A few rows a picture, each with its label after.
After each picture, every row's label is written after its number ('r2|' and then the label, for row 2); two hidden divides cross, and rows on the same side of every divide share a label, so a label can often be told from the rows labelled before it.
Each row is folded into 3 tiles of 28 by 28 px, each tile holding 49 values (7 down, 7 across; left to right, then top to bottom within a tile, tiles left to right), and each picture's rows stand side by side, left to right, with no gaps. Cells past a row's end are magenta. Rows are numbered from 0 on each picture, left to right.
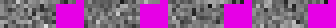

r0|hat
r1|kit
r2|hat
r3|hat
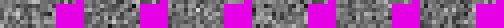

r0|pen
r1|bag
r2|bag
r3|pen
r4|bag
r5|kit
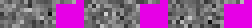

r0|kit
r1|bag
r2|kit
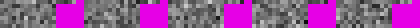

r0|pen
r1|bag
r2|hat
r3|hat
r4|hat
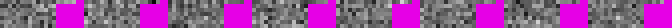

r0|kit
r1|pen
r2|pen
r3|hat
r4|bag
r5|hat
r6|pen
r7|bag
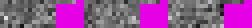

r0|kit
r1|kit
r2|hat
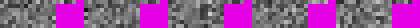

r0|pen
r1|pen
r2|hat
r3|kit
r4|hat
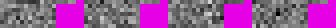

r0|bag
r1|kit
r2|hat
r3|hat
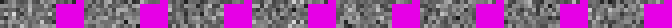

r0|hat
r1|kit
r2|bag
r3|hat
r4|kit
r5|bag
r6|bag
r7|bag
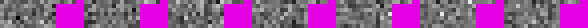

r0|hat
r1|kit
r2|pen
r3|kit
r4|kit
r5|bag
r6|bag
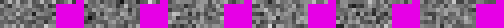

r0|hat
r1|bag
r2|pen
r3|kit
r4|pen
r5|kit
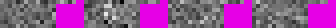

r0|kit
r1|bag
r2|pen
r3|kit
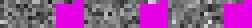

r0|pen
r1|bag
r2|hat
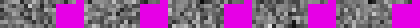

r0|pen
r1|hat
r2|bag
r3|kit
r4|bag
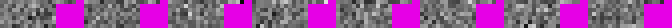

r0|pen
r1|bag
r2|bag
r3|pen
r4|bag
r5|bag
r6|kit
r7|hat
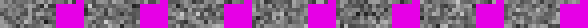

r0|hat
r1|pen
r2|hat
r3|bag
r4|pen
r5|pen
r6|kit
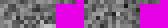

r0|hat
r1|pen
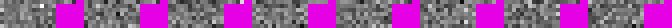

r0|bag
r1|bag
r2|kit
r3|kit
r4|hat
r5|kit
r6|bag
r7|kit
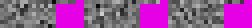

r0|kit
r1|pen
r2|hat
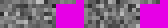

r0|pen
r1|bag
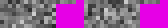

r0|kit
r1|bag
